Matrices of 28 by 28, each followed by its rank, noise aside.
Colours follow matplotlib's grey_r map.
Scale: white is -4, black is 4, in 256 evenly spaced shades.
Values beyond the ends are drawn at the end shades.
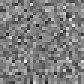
eight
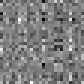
four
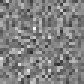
six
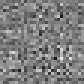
six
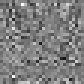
six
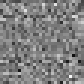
six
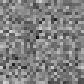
eight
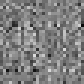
four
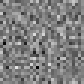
six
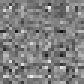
four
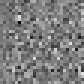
seven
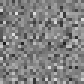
six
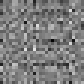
five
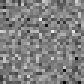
eight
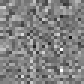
seven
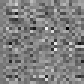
four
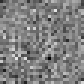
eight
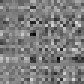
four
